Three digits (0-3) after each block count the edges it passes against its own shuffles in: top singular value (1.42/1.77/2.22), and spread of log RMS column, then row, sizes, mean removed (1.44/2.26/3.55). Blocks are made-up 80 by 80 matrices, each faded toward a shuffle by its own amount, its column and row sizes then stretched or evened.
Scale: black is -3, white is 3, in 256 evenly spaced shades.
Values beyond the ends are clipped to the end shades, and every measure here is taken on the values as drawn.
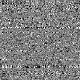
2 0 2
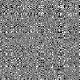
3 2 2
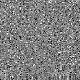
2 1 0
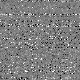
1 0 2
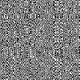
3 2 0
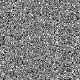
2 1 0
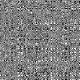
3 2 2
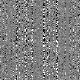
2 3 0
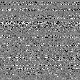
1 0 3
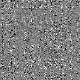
0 2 1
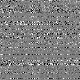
2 1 3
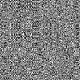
3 1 1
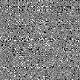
2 1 2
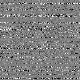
0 0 3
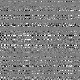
3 1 3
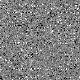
0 1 1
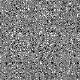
1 2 1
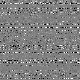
3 0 3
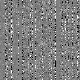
2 3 0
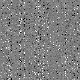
0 2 0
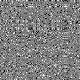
3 0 1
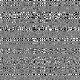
3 1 3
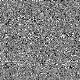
0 0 2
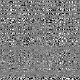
1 2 3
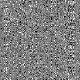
2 2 0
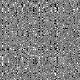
3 2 1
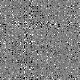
1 2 2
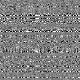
3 0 3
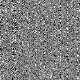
1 2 0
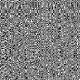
3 2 0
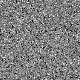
0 0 0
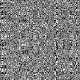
3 2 1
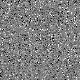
0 1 1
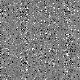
0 2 1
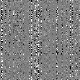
2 3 1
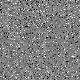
0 0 1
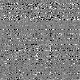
1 1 3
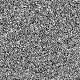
0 0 0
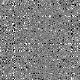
0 2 2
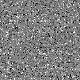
1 0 1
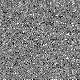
1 0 1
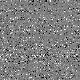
0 0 2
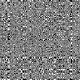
3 2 2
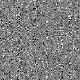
2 2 0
